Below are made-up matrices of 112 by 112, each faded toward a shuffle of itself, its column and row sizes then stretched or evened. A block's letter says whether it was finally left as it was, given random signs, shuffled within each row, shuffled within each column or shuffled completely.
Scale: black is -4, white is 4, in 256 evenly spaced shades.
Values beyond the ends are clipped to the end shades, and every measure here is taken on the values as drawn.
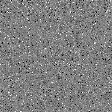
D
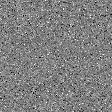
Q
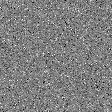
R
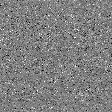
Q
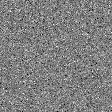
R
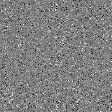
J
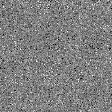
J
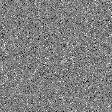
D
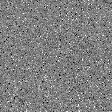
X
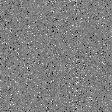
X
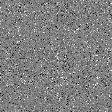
J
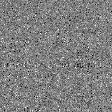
J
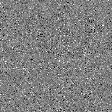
J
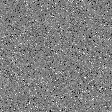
R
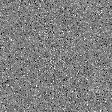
X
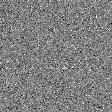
Q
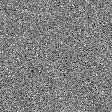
R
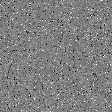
X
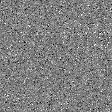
Q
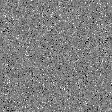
X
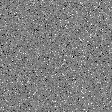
R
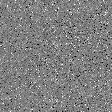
X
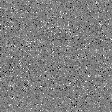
J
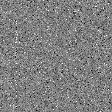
X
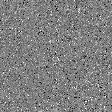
X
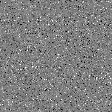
Q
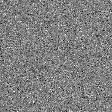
Q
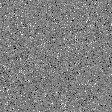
R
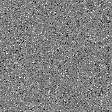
X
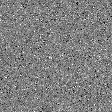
Q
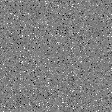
D
